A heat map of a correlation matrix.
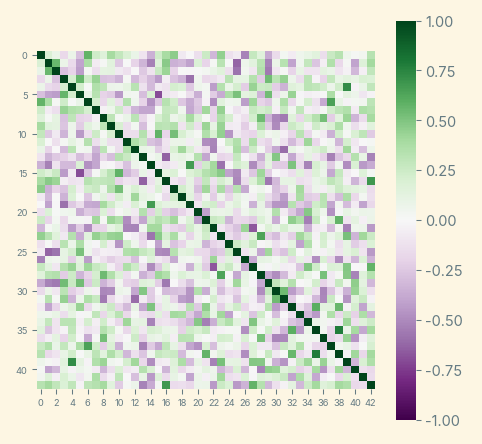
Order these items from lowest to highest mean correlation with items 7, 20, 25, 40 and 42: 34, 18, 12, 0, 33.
33, 18, 12, 0, 34
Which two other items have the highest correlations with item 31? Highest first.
30, 3
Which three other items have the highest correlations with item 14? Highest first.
19, 32, 22
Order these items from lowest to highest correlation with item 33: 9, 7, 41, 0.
0, 9, 7, 41
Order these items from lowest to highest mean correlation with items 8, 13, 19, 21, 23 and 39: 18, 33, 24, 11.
24, 11, 33, 18
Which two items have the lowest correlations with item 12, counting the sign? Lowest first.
31, 22
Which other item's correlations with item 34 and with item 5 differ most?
20
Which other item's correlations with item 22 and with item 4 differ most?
39
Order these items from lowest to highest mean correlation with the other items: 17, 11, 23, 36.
11, 36, 17, 23
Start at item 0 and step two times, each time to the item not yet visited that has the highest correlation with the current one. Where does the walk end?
37
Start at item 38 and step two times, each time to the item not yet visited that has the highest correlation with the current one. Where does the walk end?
32
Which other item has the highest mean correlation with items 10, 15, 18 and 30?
13
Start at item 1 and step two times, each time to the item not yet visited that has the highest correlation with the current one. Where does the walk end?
16
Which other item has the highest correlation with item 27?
42
